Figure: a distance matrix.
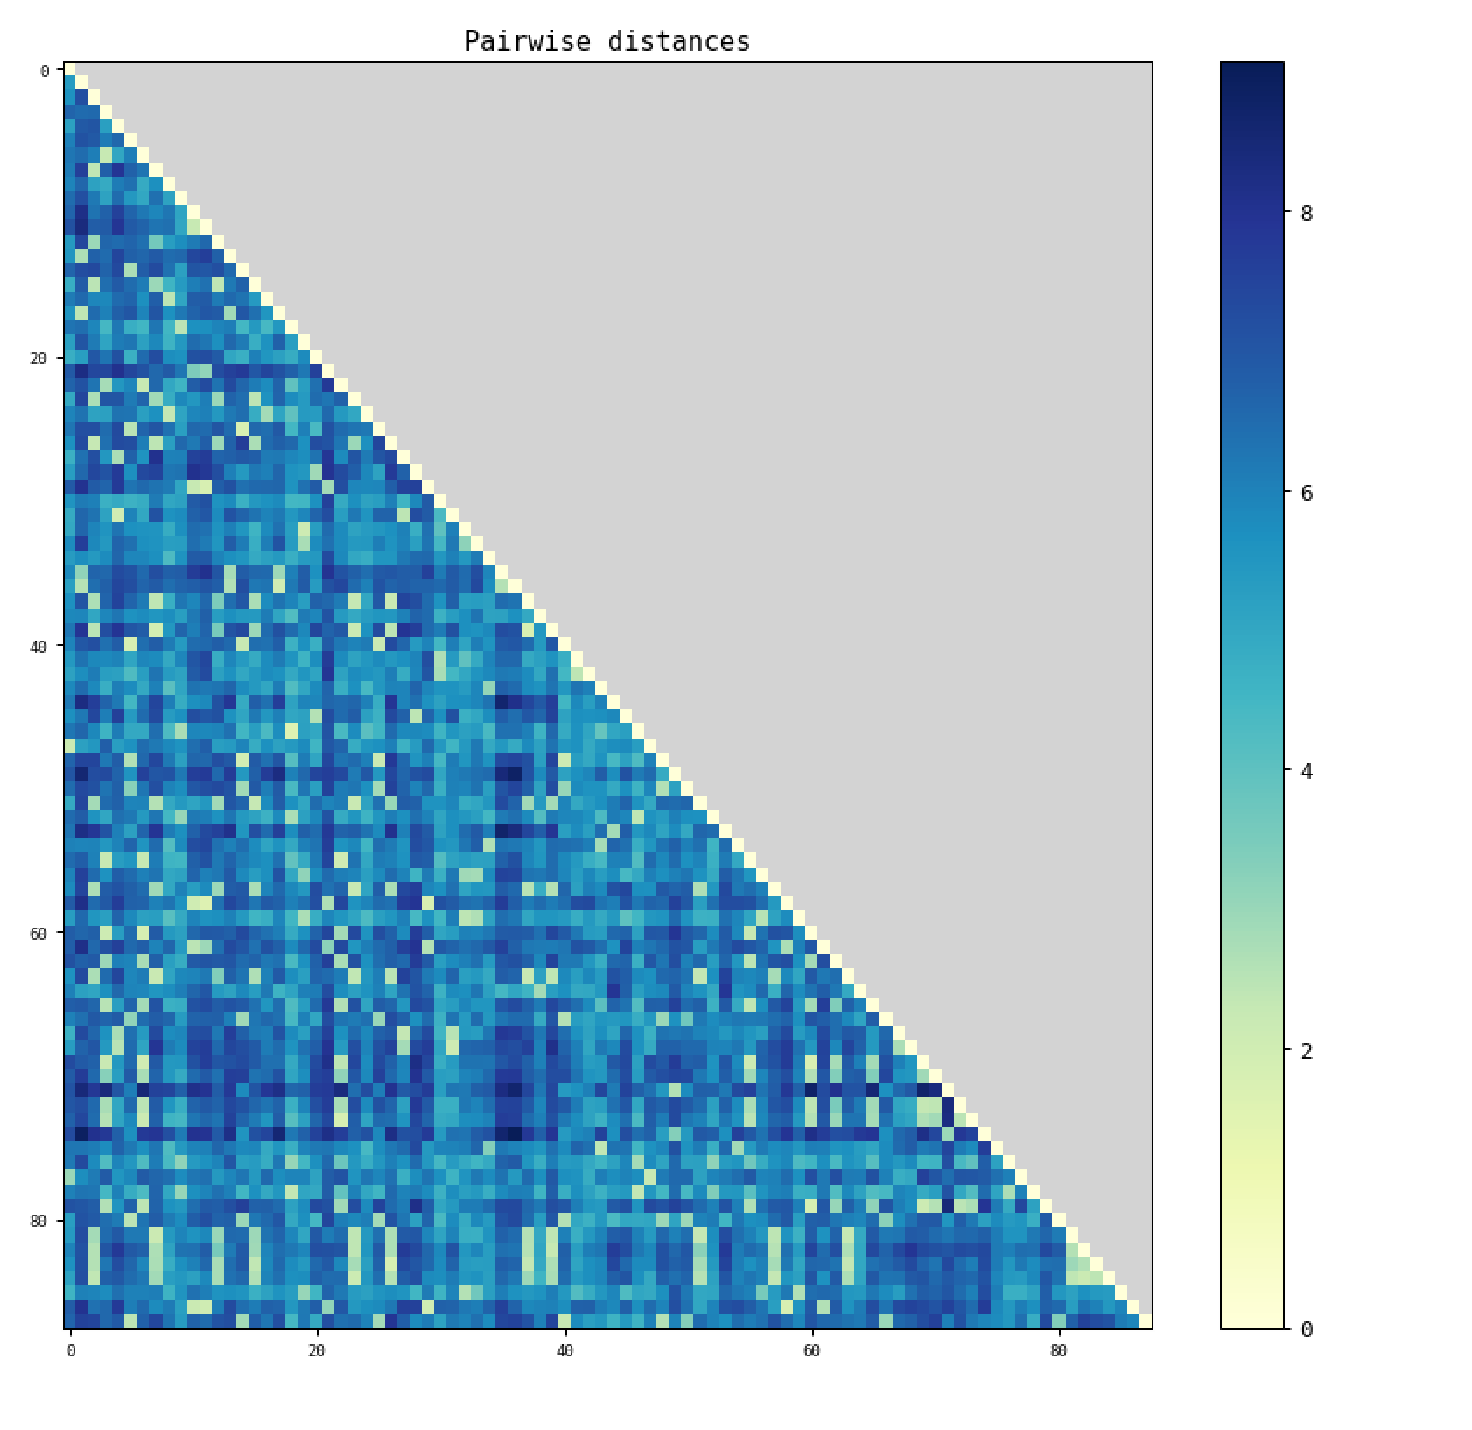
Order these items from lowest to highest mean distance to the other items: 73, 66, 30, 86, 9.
30, 9, 73, 66, 86
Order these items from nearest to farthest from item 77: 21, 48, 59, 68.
68, 59, 48, 21
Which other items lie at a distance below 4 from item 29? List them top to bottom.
10, 11, 21, 58, 61, 86
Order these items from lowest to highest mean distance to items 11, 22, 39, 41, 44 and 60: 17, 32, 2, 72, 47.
72, 32, 2, 47, 17
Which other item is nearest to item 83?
26
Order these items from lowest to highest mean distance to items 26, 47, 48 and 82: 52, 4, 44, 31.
52, 31, 44, 4
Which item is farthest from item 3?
71
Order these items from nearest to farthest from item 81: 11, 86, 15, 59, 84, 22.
84, 15, 59, 86, 11, 22
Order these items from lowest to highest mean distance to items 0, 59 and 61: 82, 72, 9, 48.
9, 82, 48, 72
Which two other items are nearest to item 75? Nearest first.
43, 54
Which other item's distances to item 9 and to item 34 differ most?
54
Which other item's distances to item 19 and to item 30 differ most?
42
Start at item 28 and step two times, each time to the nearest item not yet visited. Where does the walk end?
20
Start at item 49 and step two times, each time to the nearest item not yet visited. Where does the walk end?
74
